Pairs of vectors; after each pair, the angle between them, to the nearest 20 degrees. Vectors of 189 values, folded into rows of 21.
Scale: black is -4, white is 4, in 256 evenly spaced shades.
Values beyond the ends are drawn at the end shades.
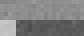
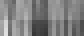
60 degrees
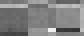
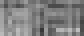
140 degrees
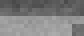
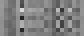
100 degrees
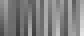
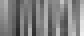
20 degrees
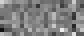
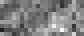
40 degrees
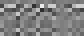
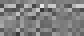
20 degrees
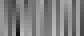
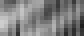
60 degrees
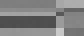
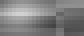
80 degrees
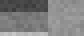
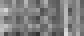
100 degrees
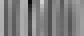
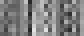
60 degrees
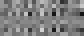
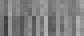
80 degrees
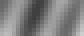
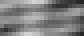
120 degrees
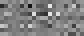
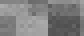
100 degrees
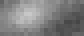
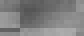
140 degrees
